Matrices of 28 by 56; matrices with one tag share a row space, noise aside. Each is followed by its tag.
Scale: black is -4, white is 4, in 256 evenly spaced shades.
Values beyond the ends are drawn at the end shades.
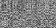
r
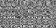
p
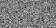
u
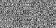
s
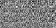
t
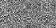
r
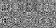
r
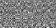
p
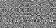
s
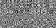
s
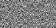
u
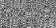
r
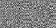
s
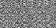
p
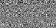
u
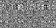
u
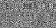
s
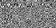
r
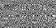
t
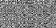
p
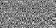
t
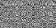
t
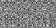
p
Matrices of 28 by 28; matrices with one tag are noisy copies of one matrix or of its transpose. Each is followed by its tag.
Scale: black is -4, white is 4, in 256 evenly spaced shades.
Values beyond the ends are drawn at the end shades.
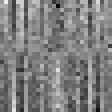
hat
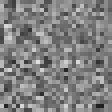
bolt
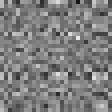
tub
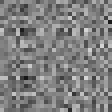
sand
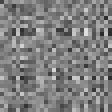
sand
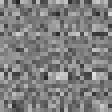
tub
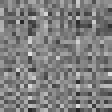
sand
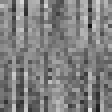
hat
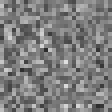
bolt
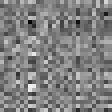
sand
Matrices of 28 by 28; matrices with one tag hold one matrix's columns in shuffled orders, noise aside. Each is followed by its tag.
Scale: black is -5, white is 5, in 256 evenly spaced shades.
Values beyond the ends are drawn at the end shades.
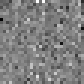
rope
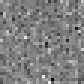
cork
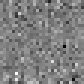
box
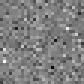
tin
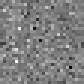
tin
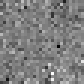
box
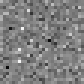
tin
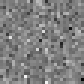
cork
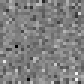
box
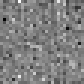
rope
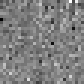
rope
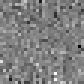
box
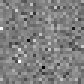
tin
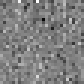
rope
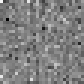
rope
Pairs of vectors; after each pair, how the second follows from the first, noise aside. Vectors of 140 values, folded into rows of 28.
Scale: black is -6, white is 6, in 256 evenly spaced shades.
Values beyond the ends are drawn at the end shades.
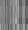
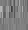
reversed, negated, partly zeroed.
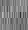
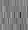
partly zeroed.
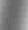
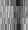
wrapped around, negated, scaled up.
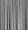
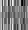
wrapped around, negated, scaled up.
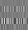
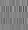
reversed, negated, shrunk.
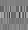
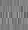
reversed, negated, shrunk.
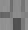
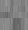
shrunk.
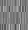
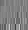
partly zeroed.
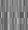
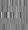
partly zeroed.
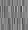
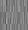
reversed, negated, shrunk.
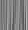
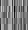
wrapped around, negated, scaled up.
